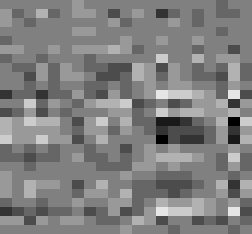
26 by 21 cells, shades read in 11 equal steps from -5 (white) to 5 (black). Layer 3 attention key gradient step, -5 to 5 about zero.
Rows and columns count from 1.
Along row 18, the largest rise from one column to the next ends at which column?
21
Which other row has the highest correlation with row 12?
22
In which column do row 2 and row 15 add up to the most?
14
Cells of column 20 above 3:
2
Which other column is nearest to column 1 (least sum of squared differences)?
4
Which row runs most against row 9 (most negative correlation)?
12
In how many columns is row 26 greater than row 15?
9
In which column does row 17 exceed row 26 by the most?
11
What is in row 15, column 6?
0
